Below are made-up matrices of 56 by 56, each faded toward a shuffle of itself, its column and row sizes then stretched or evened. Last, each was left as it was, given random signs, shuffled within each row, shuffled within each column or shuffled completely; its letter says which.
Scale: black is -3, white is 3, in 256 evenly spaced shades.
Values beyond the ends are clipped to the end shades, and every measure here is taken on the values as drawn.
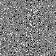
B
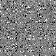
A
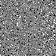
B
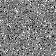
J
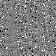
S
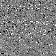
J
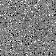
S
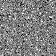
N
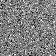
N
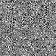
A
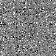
S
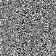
B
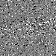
J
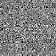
A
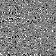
S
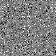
S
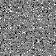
S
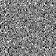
A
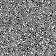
N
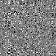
A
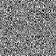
A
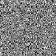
A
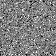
J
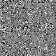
S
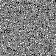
N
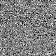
J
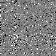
S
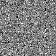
B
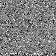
J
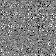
S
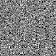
A
